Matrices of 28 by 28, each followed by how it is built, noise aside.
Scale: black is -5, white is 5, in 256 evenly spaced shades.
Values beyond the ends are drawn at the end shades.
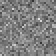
noise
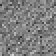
Hankel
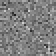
diagonal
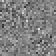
block diagonal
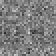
low rank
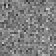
noise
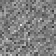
Hankel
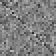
diagonal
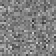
blocks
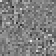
block diagonal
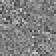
block diagonal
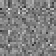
low rank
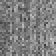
blocks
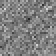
Hankel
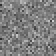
noise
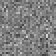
low rank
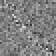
banded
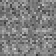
blocks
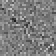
banded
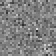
block diagonal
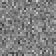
noise
